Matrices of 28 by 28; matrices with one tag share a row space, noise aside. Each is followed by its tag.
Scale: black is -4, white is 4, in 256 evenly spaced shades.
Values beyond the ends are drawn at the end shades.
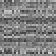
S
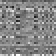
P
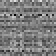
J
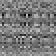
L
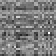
P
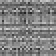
L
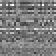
P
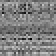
L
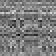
J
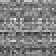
J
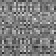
L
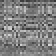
S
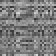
P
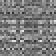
J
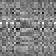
P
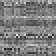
S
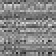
S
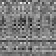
L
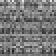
J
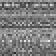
L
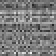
L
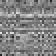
P
